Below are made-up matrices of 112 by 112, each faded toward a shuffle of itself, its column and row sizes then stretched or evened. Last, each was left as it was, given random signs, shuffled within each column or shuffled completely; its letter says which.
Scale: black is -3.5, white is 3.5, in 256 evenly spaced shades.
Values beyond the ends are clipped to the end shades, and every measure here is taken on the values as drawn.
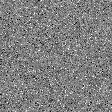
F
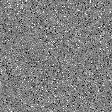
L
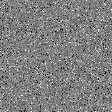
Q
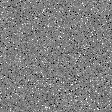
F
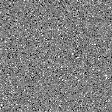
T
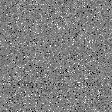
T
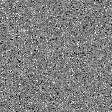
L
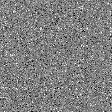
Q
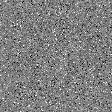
L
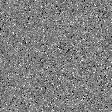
L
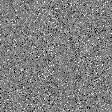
L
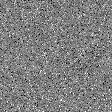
F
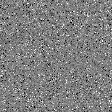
Q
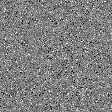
Q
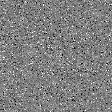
T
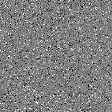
T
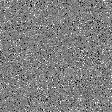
T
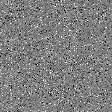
Q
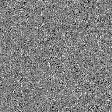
L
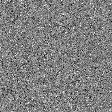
L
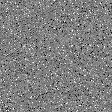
F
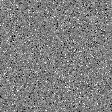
L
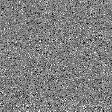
T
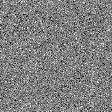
T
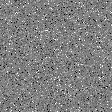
F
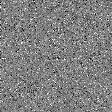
Q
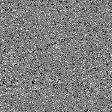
Q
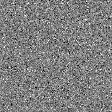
Q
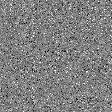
Q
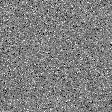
F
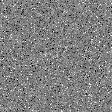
L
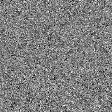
Q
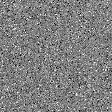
L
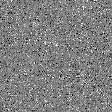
T
